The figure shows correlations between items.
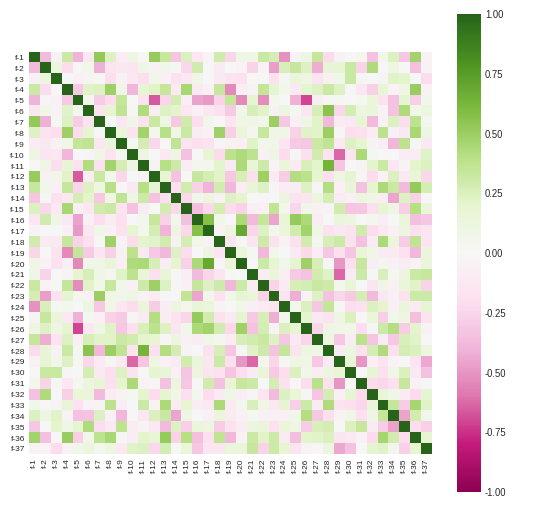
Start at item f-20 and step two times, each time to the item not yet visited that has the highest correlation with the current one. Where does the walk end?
f-16
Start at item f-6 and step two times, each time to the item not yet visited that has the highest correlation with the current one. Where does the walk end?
f-11
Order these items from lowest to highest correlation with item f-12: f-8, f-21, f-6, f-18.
f-21, f-6, f-8, f-18
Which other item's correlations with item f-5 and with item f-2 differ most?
f-26
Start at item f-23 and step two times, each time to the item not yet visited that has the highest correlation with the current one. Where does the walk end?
f-1
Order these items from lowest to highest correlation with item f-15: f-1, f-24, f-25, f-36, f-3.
f-25, f-3, f-24, f-1, f-36
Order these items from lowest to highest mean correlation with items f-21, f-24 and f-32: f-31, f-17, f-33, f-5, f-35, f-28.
f-17, f-31, f-35, f-5, f-33, f-28
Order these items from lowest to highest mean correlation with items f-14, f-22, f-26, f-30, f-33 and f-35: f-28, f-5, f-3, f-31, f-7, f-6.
f-5, f-7, f-31, f-3, f-6, f-28
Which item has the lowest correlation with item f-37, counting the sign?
f-29
